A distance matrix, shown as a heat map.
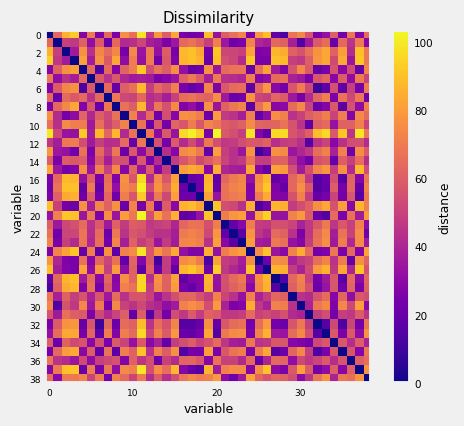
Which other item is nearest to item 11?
26
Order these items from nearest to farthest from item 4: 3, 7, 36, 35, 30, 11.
35, 36, 7, 30, 3, 11
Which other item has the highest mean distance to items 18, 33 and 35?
11
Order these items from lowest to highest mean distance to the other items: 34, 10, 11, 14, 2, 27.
34, 14, 27, 10, 2, 11
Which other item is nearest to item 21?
22
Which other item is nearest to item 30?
1
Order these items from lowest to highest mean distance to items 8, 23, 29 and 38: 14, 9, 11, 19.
14, 9, 19, 11
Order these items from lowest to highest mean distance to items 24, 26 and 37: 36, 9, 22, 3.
36, 9, 22, 3
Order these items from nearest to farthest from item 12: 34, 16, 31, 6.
31, 34, 16, 6
